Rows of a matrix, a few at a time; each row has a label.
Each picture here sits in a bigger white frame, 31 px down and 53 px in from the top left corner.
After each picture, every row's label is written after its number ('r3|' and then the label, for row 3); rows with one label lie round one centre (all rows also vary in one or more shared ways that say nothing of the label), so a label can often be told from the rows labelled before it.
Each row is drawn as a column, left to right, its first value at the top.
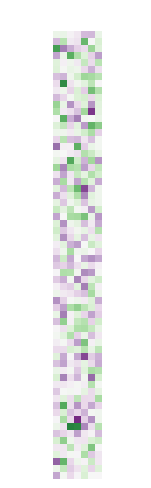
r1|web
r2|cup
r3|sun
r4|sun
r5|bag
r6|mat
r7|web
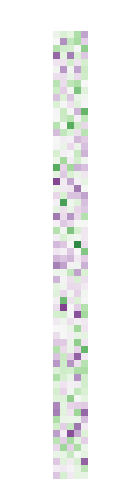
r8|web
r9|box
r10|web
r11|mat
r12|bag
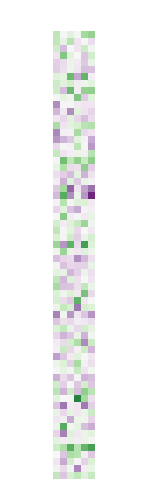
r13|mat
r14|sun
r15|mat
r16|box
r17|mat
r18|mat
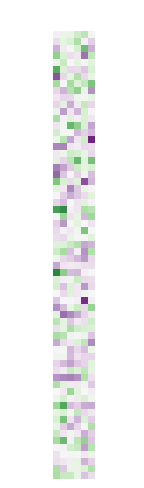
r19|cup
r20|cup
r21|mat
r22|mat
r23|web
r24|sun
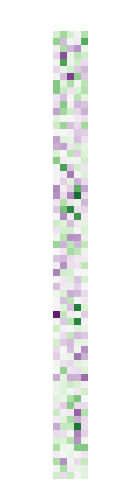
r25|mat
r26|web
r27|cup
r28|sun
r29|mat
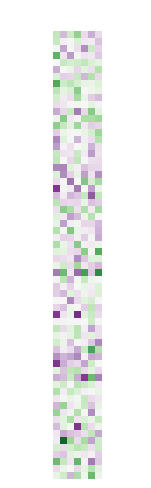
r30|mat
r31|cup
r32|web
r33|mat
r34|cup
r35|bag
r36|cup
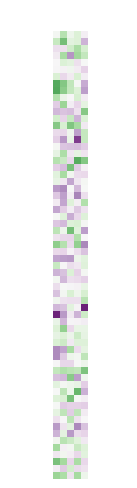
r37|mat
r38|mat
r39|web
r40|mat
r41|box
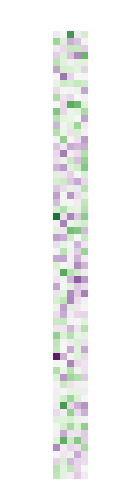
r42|bag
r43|cup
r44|web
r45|web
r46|sun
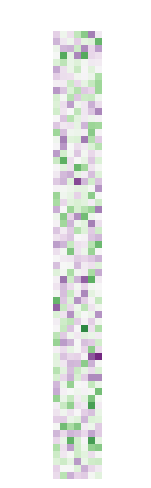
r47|box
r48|sun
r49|cup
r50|web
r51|sun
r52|cup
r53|mat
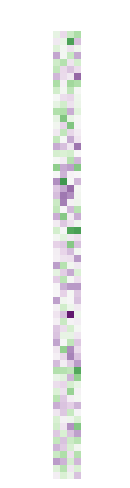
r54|web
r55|bag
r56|mat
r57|web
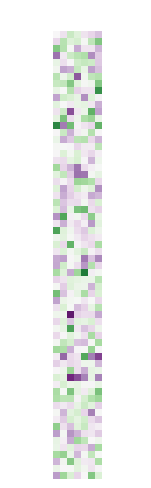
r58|web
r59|bag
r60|mat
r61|cup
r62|cup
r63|bag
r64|mat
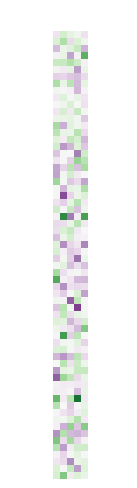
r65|cup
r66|bag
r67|web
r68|box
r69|sun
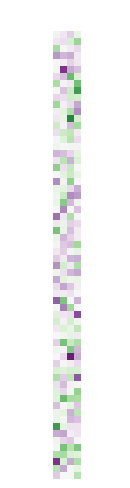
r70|web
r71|box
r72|bag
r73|mat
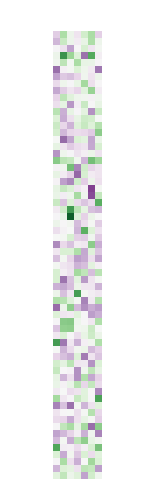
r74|box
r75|sun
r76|sun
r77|cup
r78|web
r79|mat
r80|box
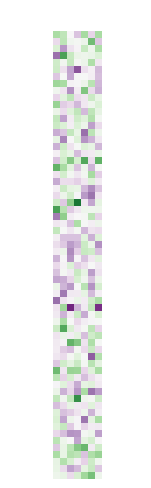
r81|web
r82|sun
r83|box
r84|box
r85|mat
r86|bag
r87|box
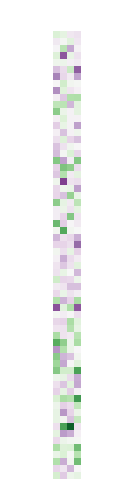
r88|box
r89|web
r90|sun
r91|box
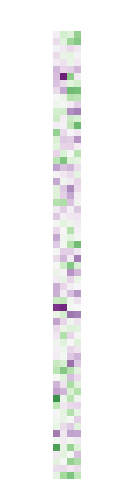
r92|box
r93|box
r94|mat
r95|mat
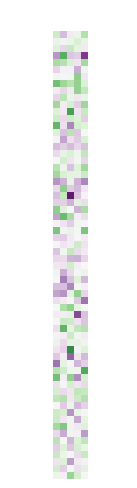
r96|web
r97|sun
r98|bag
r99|mat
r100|web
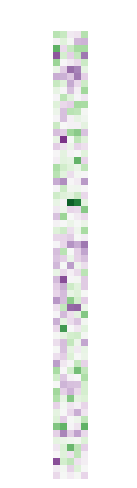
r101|web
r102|sun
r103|box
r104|box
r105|web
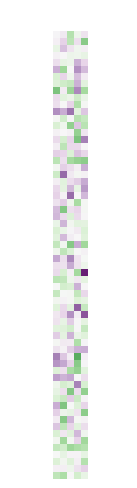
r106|mat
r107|cup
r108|mat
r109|box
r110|mat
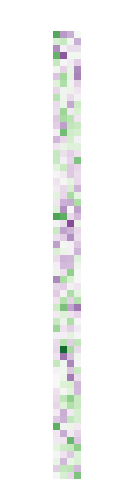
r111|sun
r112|bag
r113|cup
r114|box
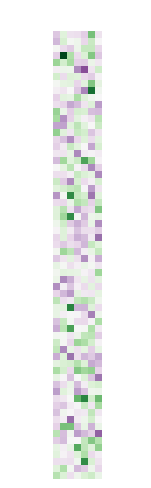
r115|bag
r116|sun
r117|sun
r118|box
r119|box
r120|mat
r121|cup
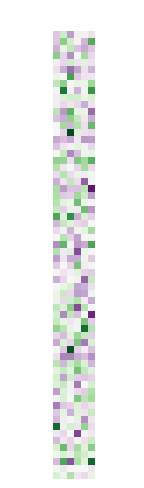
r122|sun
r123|mat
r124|bag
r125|box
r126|sun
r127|mat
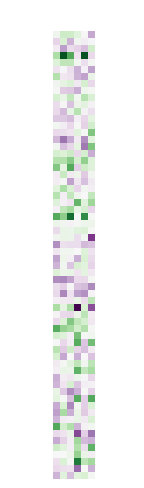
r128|sun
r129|sun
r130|sun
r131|box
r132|sun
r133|box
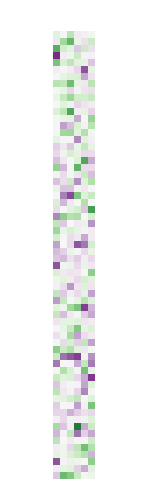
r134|web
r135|bag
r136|bag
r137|sun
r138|box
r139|cup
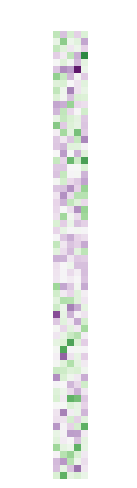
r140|mat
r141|bag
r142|box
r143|box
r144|sun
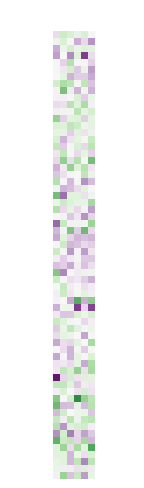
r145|cup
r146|mat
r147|web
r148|box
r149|web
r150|box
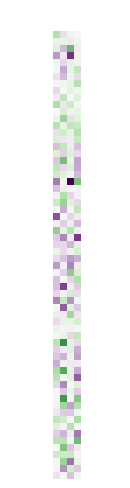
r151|web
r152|box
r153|web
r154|cup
